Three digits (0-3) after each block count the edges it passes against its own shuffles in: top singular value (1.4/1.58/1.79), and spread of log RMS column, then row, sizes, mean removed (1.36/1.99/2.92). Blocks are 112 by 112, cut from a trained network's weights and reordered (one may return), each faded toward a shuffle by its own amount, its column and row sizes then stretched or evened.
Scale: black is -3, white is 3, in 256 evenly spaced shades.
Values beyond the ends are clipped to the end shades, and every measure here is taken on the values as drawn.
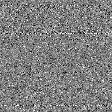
0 0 2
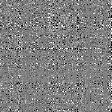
0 3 3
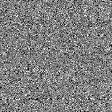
1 0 2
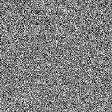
3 2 0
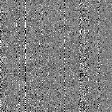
2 3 1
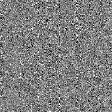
1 2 0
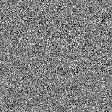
2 1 1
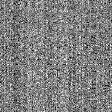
3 0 2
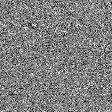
0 0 2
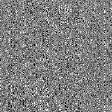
2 3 1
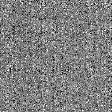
0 2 1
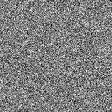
3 0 0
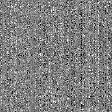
2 3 1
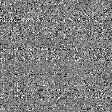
0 1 3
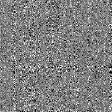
2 3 2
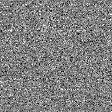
0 0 2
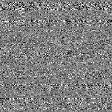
3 1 3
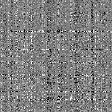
3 3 3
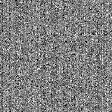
2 1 1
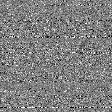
0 0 3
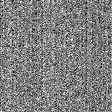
2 1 0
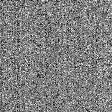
1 0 1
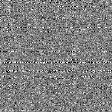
1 1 3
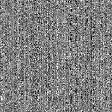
3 2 1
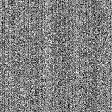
3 0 0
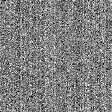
2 1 0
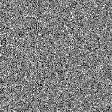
1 1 1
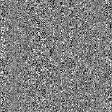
0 3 0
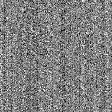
2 1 1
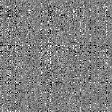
1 3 2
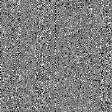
0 3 1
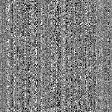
3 3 1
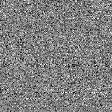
2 0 2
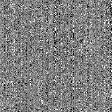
2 3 1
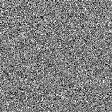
1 0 1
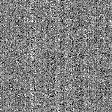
2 1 1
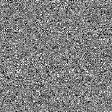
2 1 2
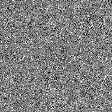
0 1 2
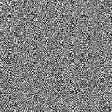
3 3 0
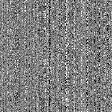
3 3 0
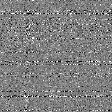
1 1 3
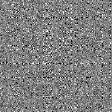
1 3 2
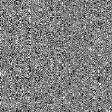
2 3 0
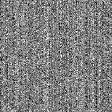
3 2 0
